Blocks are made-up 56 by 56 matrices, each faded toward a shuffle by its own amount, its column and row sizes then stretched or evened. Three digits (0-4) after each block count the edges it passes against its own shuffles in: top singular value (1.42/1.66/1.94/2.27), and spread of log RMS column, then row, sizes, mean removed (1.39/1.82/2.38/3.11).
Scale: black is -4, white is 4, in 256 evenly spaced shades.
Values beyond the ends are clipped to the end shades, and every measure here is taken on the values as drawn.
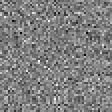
3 1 0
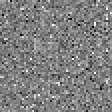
1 1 0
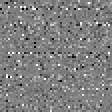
0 0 3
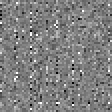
0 3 0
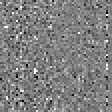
1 3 0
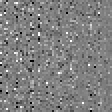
0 3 0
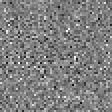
3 0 1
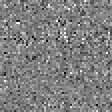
1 1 2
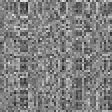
4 3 1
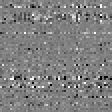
3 1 4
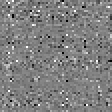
0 2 3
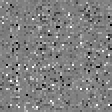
0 2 1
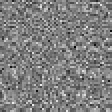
3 0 0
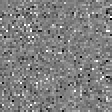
1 1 1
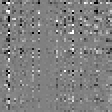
2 4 3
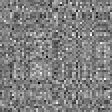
4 1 0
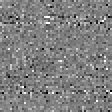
1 0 3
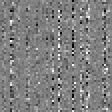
3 4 0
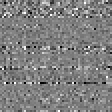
3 0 4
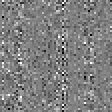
3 4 0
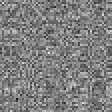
3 0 0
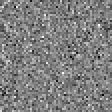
1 0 0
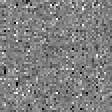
0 2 1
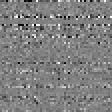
2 1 4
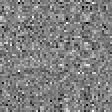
3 1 1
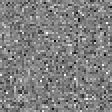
1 0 0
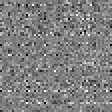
2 2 3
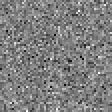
0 0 0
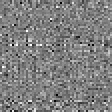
3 0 2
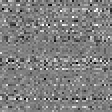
4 0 4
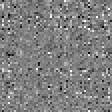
1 3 2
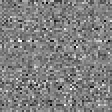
2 0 3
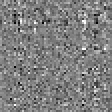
2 3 2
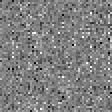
1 2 1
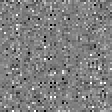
2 2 1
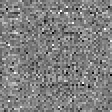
2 0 1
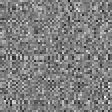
4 1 2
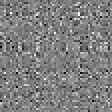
4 1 2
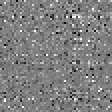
2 2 2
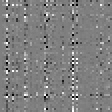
4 4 2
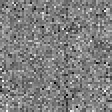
1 1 0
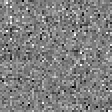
1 1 0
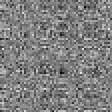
4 2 2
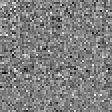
1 0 1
